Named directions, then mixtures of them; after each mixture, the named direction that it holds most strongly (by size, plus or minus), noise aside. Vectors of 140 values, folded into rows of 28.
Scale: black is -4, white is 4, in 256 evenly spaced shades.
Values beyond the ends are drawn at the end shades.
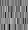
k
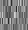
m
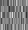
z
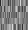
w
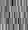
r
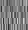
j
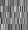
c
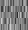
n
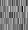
z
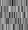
r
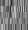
c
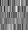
w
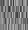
n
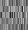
z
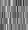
m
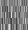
k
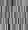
r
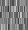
c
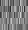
c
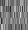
c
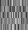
z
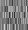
k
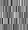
m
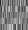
w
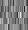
n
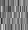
c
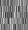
m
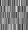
w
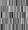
z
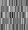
z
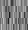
r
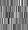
m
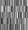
n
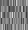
z
